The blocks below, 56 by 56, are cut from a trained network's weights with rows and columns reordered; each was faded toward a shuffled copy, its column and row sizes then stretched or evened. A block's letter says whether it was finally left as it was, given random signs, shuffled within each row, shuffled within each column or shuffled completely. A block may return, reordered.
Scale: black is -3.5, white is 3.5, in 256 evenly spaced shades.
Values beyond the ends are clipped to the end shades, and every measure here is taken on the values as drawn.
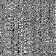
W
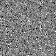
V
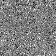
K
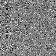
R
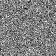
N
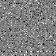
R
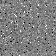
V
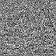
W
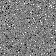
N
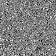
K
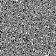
V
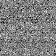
K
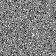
N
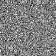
W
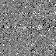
R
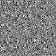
W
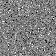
N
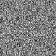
W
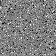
N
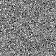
V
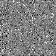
V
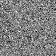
K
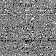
W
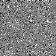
R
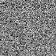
R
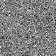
V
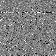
K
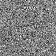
K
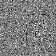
R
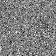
K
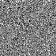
R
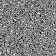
N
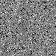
N
